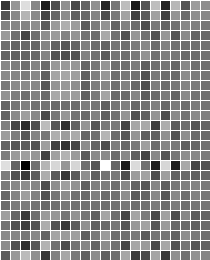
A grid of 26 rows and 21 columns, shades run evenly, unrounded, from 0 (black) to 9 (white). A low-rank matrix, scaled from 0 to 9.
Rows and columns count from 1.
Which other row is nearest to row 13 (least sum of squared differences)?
18
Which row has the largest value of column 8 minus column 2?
17
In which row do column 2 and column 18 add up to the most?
1
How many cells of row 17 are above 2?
17
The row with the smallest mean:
15
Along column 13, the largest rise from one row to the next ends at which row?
26
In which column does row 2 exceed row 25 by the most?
3
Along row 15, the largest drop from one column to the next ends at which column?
6
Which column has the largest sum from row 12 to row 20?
11
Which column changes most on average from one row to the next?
7
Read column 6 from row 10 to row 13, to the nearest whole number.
6 4 4 3
